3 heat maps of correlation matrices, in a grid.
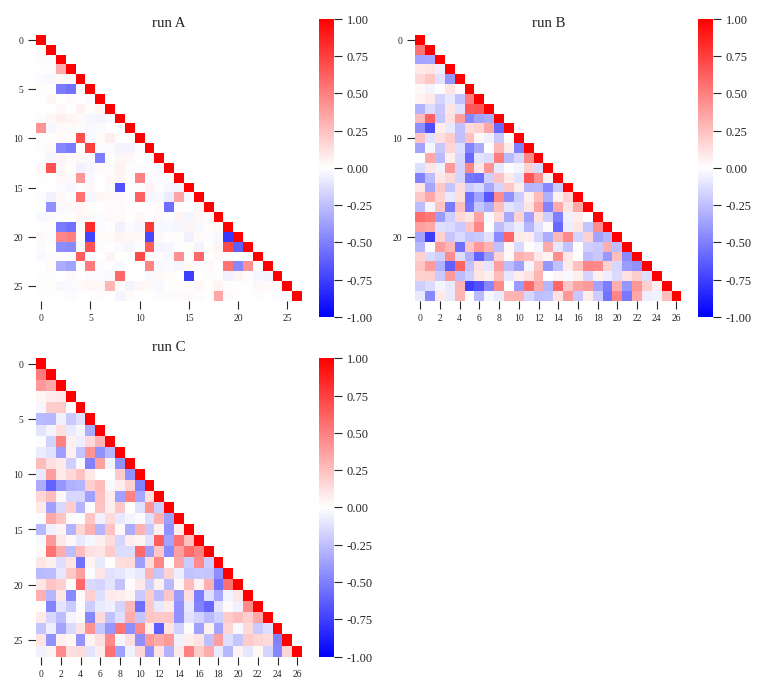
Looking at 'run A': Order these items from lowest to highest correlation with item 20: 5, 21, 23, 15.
5, 21, 23, 15
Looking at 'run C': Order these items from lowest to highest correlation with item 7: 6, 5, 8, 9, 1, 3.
8, 1, 9, 3, 5, 6
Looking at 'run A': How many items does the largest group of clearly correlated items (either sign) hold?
8
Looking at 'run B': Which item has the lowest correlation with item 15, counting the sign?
13
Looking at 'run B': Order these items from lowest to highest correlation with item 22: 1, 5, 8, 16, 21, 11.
21, 5, 1, 16, 8, 11
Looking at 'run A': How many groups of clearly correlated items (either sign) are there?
8
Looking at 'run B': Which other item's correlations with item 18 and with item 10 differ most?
23
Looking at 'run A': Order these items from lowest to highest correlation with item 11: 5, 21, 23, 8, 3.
3, 8, 23, 21, 5
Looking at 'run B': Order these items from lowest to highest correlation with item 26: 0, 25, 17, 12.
12, 0, 17, 25
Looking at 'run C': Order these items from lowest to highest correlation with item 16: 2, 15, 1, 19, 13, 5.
13, 19, 5, 2, 15, 1
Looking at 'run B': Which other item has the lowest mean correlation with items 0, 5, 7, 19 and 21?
25
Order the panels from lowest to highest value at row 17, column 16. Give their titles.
run A, run B, run C
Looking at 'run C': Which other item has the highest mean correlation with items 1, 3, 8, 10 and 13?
24
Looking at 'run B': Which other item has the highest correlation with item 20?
9
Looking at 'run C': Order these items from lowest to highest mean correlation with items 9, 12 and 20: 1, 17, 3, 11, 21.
3, 21, 11, 17, 1
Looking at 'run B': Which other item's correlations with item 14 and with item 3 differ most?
17
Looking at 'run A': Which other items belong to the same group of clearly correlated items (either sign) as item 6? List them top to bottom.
12
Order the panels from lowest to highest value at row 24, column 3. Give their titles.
run C, run A, run B
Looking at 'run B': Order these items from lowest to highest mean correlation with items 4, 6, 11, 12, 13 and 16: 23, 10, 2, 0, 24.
10, 2, 0, 24, 23
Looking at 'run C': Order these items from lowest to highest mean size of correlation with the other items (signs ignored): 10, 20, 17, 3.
3, 20, 10, 17
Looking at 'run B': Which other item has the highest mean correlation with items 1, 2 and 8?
16
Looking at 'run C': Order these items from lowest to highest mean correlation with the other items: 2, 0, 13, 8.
8, 13, 0, 2
